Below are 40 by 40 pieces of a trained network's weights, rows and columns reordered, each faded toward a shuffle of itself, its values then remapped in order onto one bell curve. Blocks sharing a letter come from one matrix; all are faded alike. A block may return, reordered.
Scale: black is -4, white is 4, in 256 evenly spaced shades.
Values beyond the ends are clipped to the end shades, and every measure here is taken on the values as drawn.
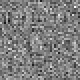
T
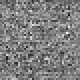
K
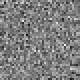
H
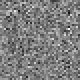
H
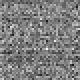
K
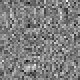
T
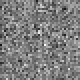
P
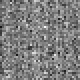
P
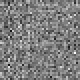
T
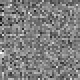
K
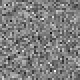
H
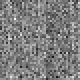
P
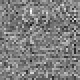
K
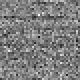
K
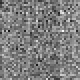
P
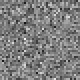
H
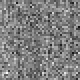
P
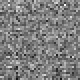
K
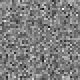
T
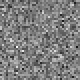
H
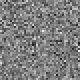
H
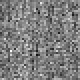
P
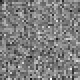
P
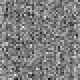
P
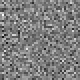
T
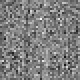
P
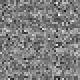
K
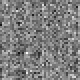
P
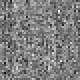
P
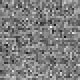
K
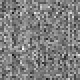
P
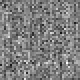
P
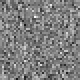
H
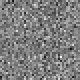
T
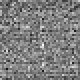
K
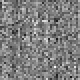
P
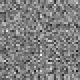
T
